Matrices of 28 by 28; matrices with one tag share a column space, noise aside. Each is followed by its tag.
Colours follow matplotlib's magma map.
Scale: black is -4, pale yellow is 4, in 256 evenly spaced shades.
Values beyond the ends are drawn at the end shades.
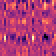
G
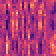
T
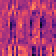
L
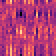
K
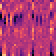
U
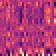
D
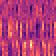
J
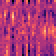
K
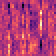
T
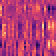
J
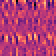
G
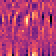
U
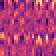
G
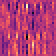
T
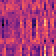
L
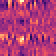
G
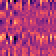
G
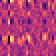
G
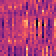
L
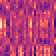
L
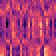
L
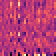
D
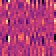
G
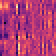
T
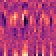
U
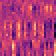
J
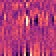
U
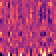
D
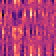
K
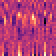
U
